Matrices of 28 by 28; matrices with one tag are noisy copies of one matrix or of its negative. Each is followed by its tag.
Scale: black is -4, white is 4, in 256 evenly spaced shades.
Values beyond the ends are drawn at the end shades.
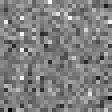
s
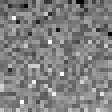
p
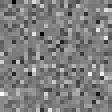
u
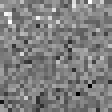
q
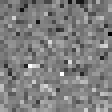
p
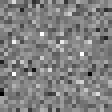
u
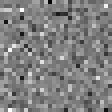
s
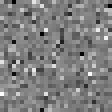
u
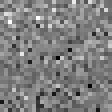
q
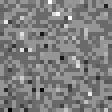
s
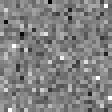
s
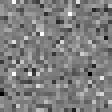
u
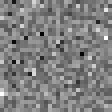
u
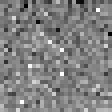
p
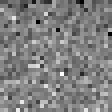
p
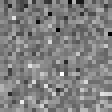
p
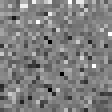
p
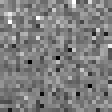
q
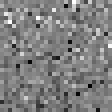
q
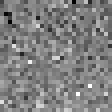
q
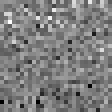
q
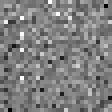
s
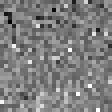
q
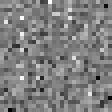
s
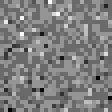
s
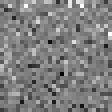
p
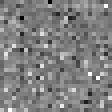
s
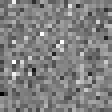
u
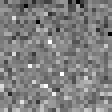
p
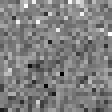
p
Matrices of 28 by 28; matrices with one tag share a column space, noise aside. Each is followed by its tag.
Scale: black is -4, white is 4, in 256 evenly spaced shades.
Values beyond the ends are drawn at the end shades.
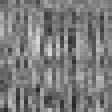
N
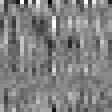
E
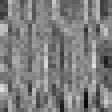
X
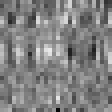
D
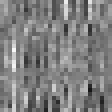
X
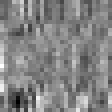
X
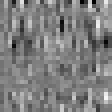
E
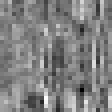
X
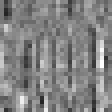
X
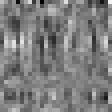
E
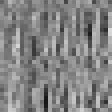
N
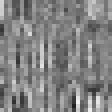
X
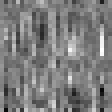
N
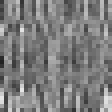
X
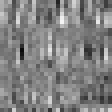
D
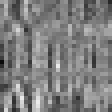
X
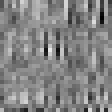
D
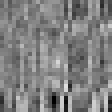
X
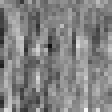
N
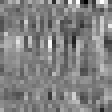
E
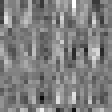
D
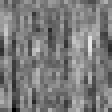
N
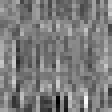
X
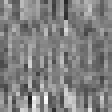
X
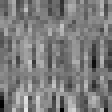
X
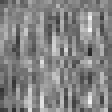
N
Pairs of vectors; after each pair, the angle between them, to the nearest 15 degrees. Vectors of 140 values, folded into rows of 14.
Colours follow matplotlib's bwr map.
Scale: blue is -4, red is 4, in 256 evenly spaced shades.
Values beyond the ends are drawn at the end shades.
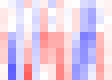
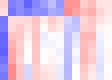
120 degrees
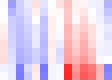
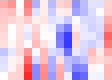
120 degrees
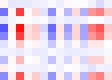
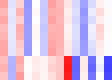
90 degrees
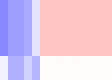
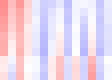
135 degrees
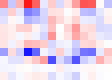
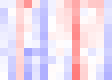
75 degrees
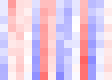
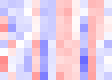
150 degrees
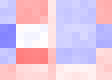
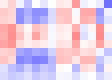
150 degrees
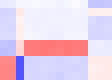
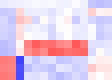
15 degrees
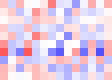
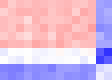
90 degrees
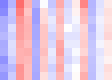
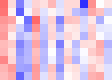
150 degrees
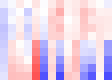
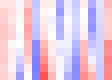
135 degrees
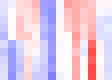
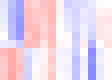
135 degrees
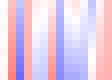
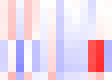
60 degrees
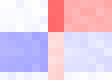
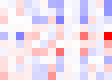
105 degrees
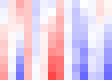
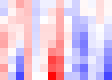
15 degrees
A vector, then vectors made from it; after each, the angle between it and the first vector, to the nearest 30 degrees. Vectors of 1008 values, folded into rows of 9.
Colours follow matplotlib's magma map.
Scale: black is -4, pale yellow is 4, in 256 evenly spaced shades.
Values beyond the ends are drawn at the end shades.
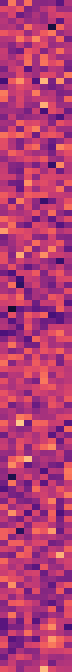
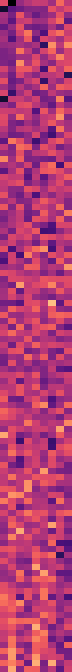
120 degrees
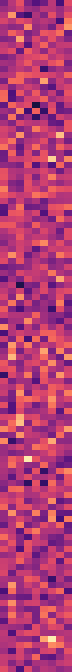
60 degrees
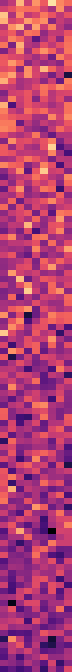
120 degrees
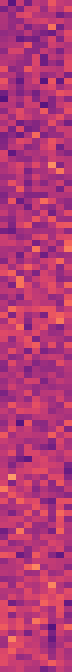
150 degrees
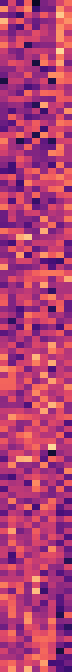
60 degrees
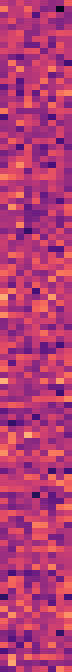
90 degrees
